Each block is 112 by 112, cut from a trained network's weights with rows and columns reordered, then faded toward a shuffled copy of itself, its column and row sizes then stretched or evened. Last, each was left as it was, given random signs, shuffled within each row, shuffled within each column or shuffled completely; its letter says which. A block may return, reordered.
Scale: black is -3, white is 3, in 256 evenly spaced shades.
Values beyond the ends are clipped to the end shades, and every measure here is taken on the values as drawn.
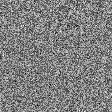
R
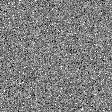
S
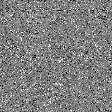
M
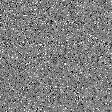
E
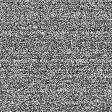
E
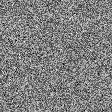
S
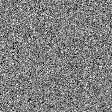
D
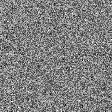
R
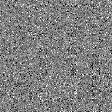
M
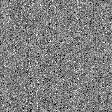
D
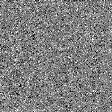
M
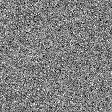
S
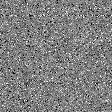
E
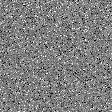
S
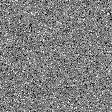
S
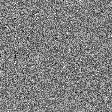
D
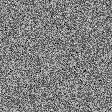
S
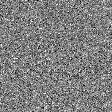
E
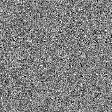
R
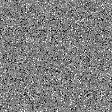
R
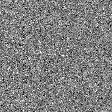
D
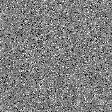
D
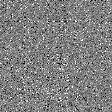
R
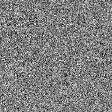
R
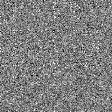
M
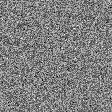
S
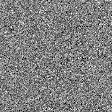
R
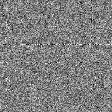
M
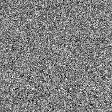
R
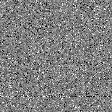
R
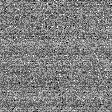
M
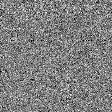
R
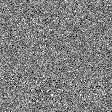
E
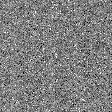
D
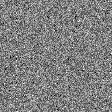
D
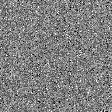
D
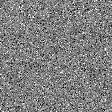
D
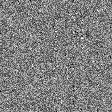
D
